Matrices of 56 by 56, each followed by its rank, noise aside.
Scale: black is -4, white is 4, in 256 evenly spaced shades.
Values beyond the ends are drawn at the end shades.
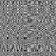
five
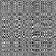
three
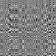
three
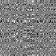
four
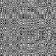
three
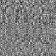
five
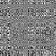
four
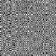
three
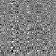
six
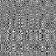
three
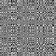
three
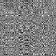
five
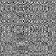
four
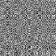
four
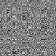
five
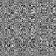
five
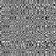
five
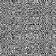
six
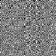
six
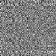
six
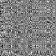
six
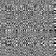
three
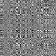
three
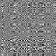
five
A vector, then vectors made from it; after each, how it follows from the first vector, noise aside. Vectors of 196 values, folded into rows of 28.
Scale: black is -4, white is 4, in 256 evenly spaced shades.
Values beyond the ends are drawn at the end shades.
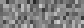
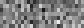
copied.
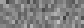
shrunk.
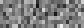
wrapped around.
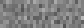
negated, shrunk.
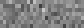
negated, shrunk.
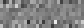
wrapped around, negated, partly zeroed.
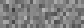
negated, shrunk.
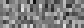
copied.
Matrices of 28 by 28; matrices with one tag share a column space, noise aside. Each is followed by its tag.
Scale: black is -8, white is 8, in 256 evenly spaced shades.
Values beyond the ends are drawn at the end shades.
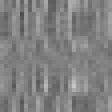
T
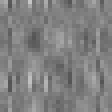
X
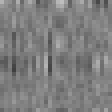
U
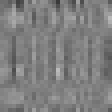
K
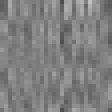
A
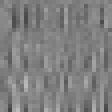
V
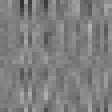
A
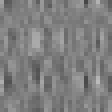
X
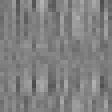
T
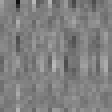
U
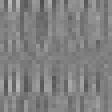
T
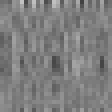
U
